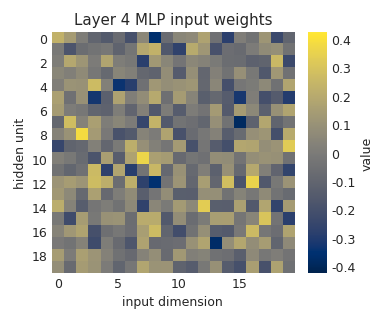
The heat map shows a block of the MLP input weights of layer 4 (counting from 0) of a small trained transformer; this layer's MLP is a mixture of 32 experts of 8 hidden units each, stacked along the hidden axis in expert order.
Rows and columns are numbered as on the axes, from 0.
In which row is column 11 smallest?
9
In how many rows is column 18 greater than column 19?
10
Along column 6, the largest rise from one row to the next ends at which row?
12
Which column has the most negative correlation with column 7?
1
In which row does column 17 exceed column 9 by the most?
15
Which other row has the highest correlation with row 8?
4
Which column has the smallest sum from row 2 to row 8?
14
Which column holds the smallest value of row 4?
5
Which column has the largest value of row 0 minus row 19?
17
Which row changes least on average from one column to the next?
18
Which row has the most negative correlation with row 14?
19
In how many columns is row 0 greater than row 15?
7
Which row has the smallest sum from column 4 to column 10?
0
